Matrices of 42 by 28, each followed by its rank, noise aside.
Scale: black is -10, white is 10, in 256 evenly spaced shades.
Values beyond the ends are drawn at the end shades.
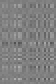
one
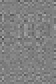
three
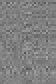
four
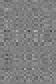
three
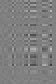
one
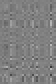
two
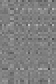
three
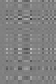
one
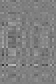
two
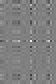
one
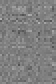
four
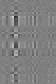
one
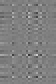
one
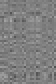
two
